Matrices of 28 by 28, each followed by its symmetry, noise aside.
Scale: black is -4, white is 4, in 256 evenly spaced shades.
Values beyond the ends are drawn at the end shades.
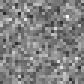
symmetric across the other diagonal.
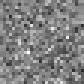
symmetric.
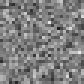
antisymmetric.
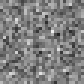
no symmetry.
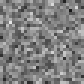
symmetric across the other diagonal.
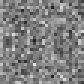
mirrored top to bottom.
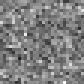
same after a half turn.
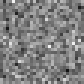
same after a half turn.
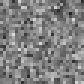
no symmetry.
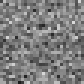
mirrored left to right.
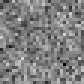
symmetric.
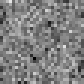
same after a half turn.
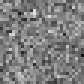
symmetric.
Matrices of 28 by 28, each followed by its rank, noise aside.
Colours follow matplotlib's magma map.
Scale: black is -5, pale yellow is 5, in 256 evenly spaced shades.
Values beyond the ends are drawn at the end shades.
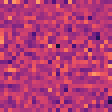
seven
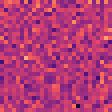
six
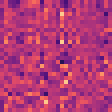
four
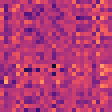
four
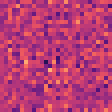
six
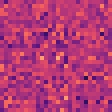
eight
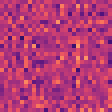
five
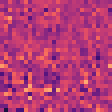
four
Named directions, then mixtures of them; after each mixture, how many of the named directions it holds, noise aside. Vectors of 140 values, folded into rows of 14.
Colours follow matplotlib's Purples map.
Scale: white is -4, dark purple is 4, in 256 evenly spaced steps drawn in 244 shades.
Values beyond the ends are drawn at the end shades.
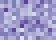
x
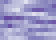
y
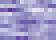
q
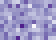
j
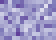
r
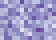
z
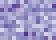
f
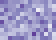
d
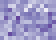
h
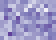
one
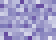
two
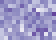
three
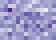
three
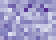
one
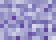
three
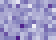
one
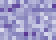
one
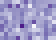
one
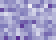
three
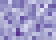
one
